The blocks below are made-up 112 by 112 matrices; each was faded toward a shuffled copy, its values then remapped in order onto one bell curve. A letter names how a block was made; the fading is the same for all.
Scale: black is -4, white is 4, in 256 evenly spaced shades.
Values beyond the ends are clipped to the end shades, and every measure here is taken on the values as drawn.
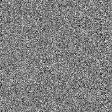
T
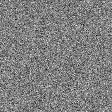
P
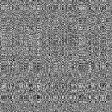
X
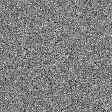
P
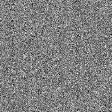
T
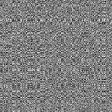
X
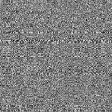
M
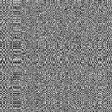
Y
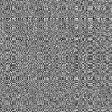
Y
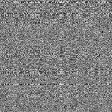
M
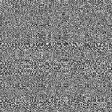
M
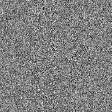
T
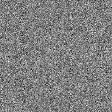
T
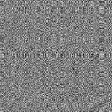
X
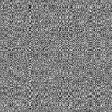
X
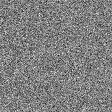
P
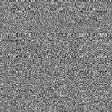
M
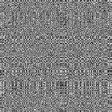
Y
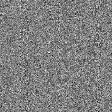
T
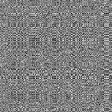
Y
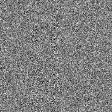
T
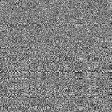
M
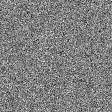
P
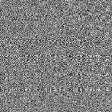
M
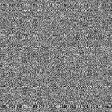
M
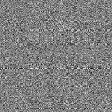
M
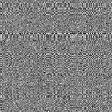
Y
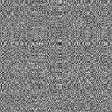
X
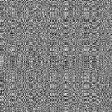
Y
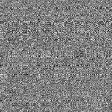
M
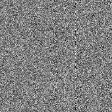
T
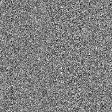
T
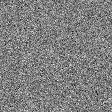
P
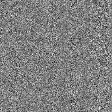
T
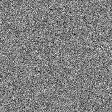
P
